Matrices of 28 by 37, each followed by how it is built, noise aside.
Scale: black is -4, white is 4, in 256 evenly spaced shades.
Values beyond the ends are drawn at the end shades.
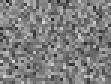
noise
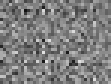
low rank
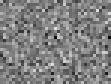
repeating columns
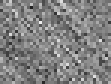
Toeplitz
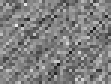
Hankel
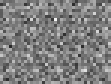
repeating columns
